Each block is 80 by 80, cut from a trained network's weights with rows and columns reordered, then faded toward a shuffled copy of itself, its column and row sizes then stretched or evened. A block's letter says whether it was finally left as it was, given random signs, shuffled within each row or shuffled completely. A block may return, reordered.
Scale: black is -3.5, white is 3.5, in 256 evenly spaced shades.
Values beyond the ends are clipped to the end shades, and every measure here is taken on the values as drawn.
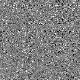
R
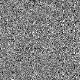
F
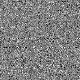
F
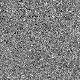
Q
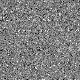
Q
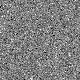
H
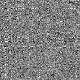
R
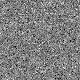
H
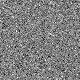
H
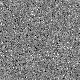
H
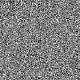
R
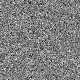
H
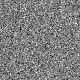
H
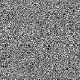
R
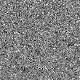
Q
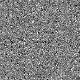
F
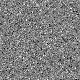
H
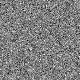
H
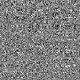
R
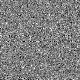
Q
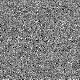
Q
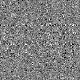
R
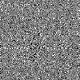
R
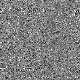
F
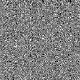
R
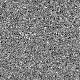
Q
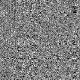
R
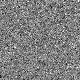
H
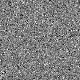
Q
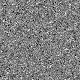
H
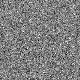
H
